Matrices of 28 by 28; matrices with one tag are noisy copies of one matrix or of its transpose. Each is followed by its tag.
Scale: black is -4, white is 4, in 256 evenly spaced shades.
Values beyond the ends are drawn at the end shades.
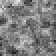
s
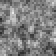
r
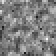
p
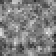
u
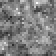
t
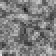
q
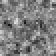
q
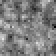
t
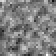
p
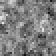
s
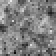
s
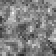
r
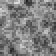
s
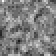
p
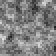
t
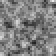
q
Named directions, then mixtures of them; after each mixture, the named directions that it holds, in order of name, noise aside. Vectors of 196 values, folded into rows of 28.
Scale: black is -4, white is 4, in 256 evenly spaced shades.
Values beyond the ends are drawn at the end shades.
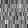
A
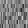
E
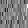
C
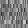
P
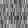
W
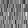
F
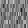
E, P.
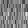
F.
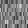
A.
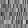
P.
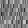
P.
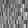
E, F.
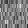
A.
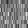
A, F.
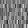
A, E.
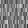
A, E.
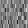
C, E.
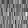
F, W.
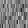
E.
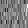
C.
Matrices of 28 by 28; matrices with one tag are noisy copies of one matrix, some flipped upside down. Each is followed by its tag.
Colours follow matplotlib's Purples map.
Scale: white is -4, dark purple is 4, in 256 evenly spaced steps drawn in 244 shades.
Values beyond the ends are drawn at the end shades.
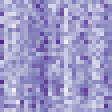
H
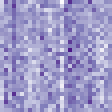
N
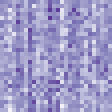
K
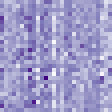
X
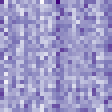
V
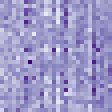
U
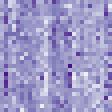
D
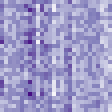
X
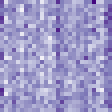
V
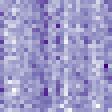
H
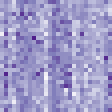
D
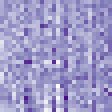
U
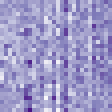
U
